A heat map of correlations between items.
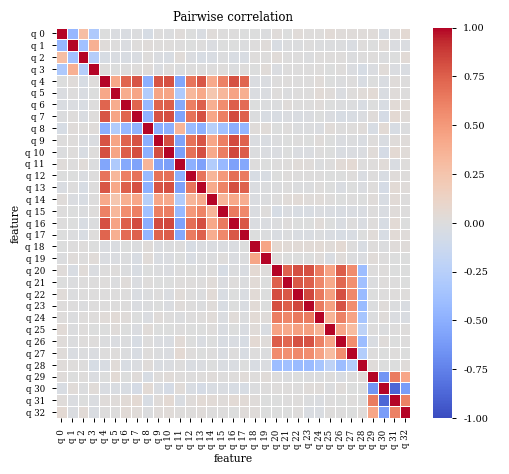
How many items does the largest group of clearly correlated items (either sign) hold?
14
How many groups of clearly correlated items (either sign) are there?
5
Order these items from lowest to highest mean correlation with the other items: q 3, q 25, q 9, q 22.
q 3, q 25, q 22, q 9
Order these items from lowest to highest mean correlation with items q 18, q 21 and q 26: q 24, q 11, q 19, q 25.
q 11, q 19, q 25, q 24
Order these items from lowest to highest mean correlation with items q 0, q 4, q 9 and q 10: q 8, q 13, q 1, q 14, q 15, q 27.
q 8, q 1, q 27, q 14, q 15, q 13
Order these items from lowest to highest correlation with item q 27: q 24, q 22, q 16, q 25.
q 16, q 25, q 24, q 22
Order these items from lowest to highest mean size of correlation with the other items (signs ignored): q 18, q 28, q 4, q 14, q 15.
q 18, q 28, q 14, q 15, q 4
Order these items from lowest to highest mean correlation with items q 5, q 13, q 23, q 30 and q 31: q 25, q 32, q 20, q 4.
q 32, q 25, q 20, q 4
